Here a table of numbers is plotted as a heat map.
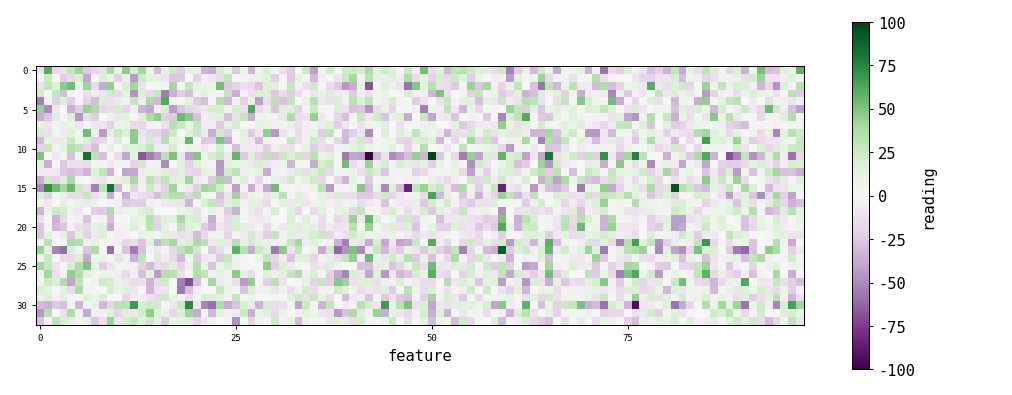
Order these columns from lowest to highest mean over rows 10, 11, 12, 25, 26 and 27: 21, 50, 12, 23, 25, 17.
12, 23, 21, 25, 17, 50
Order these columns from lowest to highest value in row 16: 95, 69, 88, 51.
88, 51, 95, 69
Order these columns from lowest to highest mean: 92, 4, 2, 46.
46, 2, 92, 4
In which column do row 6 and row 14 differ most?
59
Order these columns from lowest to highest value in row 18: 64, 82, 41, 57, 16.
64, 16, 57, 82, 41
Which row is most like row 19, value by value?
20
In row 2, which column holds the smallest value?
42
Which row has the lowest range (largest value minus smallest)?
21
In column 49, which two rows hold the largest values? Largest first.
0, 15
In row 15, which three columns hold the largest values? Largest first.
81, 9, 1
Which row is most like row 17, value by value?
29
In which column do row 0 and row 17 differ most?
72
